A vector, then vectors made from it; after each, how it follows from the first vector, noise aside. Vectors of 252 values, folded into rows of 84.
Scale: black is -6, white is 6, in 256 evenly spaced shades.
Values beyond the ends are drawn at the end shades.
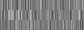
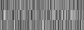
reversed.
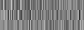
sign-scrambled.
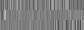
reversed, partly zeroed.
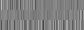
reversed, negated, partly zeroed.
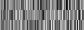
wrapped around, negated, scaled up.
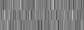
reversed, partly zeroed.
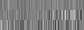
reversed, partly zeroed.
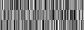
reversed, negated, scaled up.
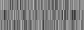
reversed, negated.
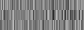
reversed, negated.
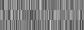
sign-scrambled.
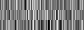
wrapped around, negated, scaled up.
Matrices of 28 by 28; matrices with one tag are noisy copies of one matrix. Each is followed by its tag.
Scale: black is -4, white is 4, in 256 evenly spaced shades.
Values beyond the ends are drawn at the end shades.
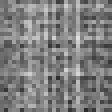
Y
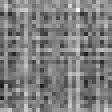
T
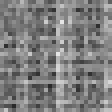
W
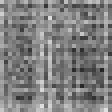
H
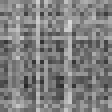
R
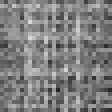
Y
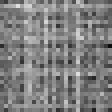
Y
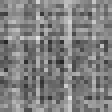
R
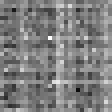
W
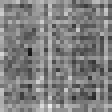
H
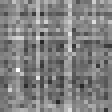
R
